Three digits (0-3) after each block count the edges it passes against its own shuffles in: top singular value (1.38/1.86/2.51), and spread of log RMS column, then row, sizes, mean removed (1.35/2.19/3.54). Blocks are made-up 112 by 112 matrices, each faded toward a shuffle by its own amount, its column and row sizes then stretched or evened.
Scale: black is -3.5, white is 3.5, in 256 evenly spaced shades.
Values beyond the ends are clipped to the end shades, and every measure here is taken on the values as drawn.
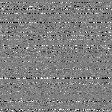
2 0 3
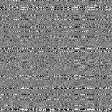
3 0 3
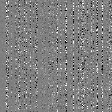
2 3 1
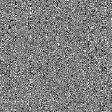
2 2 0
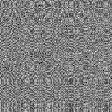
3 1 0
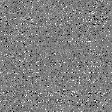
0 1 2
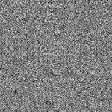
2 0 1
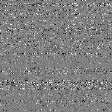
1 0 3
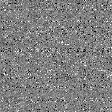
1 1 2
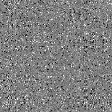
2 1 1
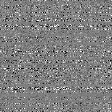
0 1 3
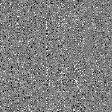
0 2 1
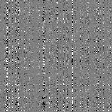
2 3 2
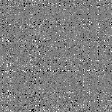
0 2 2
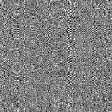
3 2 1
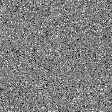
0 0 1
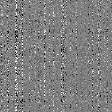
1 3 1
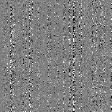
2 3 0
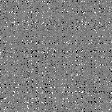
0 2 2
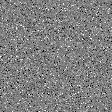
0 0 1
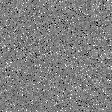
1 0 0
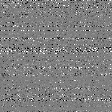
0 1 3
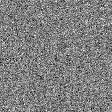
1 0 0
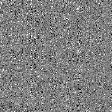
1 2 1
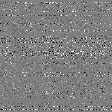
0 1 3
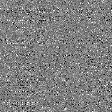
2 1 2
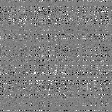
2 2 3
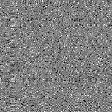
3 0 1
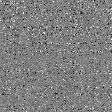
0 1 2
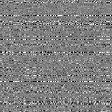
3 0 3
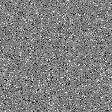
1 0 1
